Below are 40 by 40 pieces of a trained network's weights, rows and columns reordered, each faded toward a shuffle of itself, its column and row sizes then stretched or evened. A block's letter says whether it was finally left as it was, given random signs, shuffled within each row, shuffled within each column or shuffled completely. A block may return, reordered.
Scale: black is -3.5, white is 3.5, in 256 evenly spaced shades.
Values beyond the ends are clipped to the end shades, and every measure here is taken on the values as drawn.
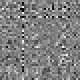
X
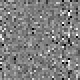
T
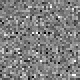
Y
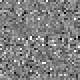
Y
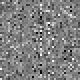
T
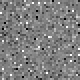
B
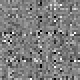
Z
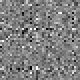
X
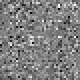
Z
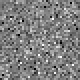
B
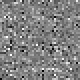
Z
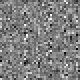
T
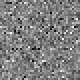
Y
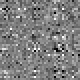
X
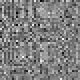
X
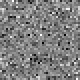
Y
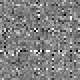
Z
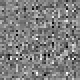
Z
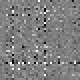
Z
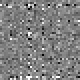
Z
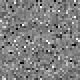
B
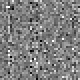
T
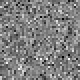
B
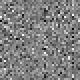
T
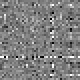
X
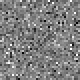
B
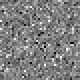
B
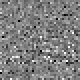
Y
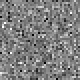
B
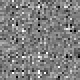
Z
